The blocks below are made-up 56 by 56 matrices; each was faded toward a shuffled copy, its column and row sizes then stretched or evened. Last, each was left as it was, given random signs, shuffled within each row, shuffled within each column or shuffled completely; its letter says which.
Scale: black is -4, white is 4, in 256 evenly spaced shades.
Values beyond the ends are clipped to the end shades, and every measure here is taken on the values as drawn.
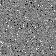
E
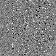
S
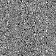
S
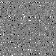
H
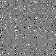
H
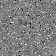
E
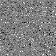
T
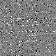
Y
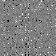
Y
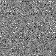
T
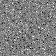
E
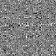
H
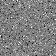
E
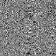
H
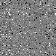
Y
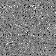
T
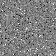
E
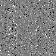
S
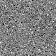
E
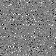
T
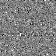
T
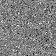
E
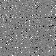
Y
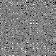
H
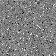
E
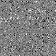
H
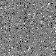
Y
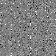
S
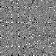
H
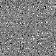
Y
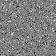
E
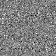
T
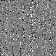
S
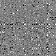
H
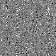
S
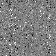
S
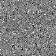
S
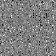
H
